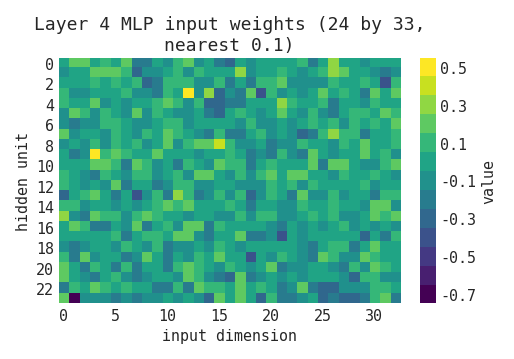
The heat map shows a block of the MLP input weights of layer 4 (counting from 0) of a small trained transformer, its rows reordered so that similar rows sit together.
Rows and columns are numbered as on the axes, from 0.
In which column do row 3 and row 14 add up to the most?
12
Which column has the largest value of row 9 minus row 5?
3
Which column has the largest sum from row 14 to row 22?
30
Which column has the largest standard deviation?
1
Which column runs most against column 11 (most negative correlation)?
7
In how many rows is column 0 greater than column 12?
6
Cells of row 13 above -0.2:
25
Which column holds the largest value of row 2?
21
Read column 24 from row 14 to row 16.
0 0.1 0
